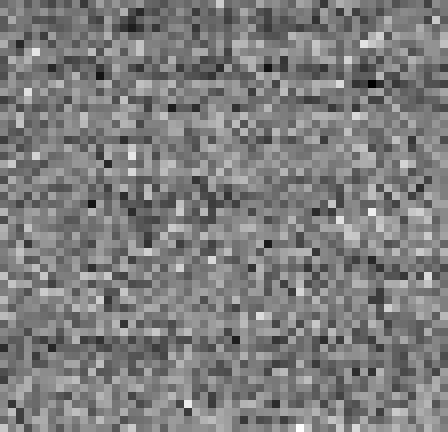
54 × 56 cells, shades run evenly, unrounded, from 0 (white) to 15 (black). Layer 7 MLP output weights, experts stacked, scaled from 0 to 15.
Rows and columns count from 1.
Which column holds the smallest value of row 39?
49
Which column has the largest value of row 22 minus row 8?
52
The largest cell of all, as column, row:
47, 11
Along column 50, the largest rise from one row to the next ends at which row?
26
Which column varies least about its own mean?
8
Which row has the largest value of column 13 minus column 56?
10
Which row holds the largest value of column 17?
4
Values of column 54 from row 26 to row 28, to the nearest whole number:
10 5 4
